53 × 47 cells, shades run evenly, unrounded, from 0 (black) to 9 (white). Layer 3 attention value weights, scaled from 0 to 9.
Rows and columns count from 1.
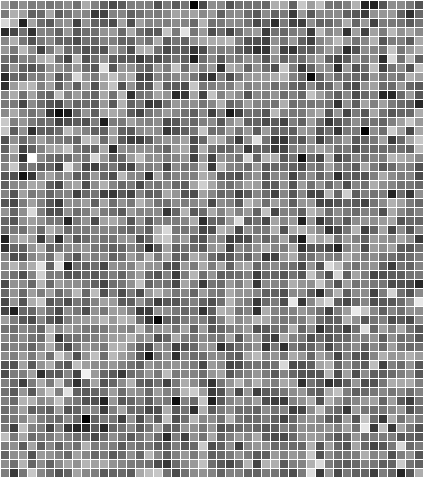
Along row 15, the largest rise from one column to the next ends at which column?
42
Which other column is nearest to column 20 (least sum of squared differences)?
32
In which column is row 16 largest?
29
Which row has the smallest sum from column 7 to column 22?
7
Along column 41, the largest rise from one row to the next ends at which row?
37
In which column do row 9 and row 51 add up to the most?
9
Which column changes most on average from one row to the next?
36
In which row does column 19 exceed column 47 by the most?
27
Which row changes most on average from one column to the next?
8
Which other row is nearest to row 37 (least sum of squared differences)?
51
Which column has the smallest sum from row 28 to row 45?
20
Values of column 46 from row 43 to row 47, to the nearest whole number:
6 4 2 3 5
